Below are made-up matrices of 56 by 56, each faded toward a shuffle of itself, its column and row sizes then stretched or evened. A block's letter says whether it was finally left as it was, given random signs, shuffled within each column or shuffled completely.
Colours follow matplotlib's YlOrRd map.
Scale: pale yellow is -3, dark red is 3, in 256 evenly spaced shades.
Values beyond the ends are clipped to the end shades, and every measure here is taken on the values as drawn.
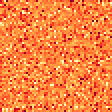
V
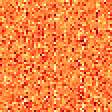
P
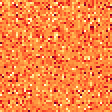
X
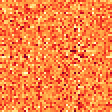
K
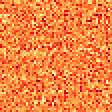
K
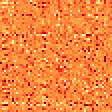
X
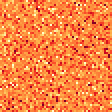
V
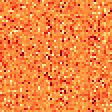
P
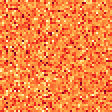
P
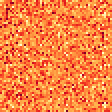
P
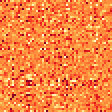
X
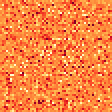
X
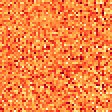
K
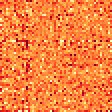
K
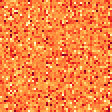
P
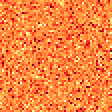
V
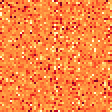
P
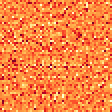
X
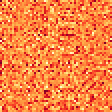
X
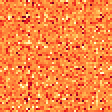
K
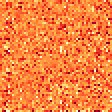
K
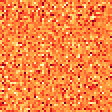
K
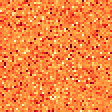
V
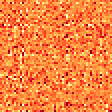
X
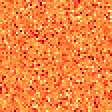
V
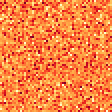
V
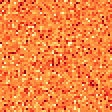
V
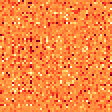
X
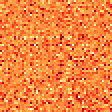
X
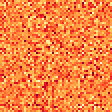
X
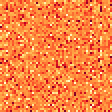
P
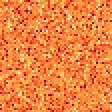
V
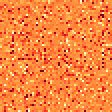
K
